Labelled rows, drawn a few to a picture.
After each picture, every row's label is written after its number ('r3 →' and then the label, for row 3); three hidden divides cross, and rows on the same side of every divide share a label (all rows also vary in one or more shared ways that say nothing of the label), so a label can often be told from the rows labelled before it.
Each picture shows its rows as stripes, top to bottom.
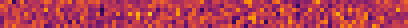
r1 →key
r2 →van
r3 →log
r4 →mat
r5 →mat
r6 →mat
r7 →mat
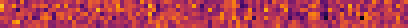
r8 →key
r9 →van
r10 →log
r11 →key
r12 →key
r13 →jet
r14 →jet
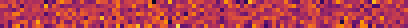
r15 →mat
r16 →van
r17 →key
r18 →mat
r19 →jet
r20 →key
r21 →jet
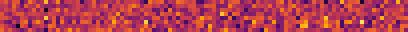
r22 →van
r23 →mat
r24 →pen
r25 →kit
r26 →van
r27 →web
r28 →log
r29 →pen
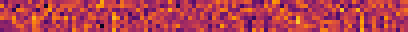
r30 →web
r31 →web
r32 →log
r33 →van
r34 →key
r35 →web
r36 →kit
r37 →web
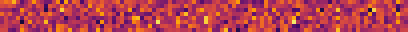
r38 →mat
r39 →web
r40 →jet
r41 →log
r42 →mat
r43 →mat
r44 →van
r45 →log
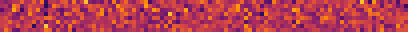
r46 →web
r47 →web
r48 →web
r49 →pen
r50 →log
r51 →pen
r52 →key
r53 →van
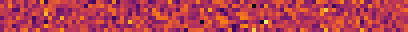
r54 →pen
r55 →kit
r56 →log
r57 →key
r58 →web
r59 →pen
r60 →log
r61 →mat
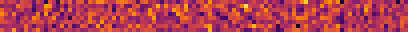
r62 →web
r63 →kit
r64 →key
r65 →van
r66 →log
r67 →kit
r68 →mat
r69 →pen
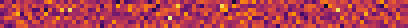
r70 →pen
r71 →kit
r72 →web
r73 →jet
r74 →mat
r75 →kit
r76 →kit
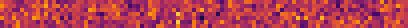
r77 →van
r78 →van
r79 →key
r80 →van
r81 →log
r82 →pen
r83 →jet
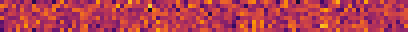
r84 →mat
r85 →van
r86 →kit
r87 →key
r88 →log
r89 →jet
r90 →pen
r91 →jet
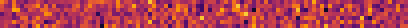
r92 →key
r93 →kit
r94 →kit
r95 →kit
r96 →key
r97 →mat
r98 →van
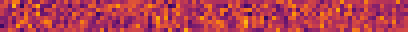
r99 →mat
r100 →mat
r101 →kit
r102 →web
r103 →jet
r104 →kit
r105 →web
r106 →pen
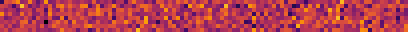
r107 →mat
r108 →van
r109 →web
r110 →kit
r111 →web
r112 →pen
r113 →kit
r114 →mat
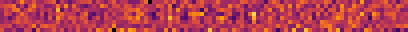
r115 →kit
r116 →mat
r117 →pen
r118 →mat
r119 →pen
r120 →pen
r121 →log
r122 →web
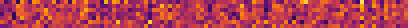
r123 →kit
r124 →web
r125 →key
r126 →log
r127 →kit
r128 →key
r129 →web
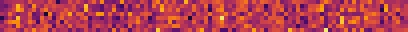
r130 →web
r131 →kit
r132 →kit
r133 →web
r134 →web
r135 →pen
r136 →key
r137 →mat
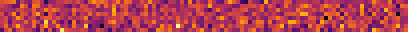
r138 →mat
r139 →log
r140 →kit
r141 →web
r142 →kit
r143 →log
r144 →van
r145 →jet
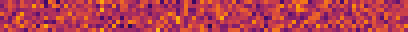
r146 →web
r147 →pen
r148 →web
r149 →kit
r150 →key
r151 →jet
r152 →van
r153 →jet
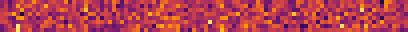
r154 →kit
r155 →kit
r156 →key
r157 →jet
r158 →kit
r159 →log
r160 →jet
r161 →web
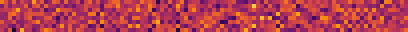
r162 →log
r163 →van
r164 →mat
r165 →web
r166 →pen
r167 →jet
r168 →mat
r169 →kit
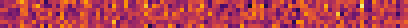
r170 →web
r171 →jet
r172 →van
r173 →kit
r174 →key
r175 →log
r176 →web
